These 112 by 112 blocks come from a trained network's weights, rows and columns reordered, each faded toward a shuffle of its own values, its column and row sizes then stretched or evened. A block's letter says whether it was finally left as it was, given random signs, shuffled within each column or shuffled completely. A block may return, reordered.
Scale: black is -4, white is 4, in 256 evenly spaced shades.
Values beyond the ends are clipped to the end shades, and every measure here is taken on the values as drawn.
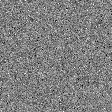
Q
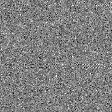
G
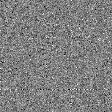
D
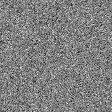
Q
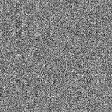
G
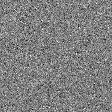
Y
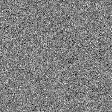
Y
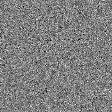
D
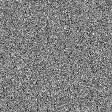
Y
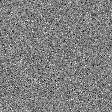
Q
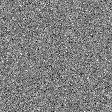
Q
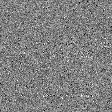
D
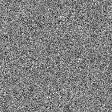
D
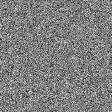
D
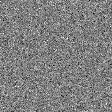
Y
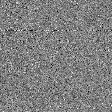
G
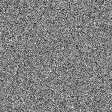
Q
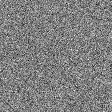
Q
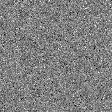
Y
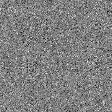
D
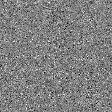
D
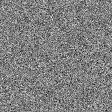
Q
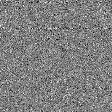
D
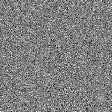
G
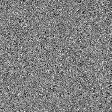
G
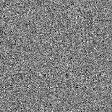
G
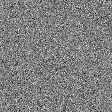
Y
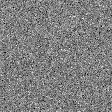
Q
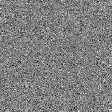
G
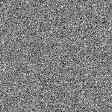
D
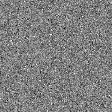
Y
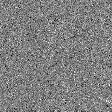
G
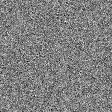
Q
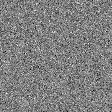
Q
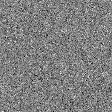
Y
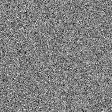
Y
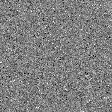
Y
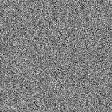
G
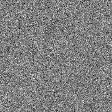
Y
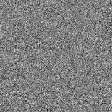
G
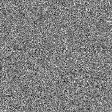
D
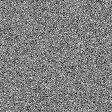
Q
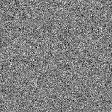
G
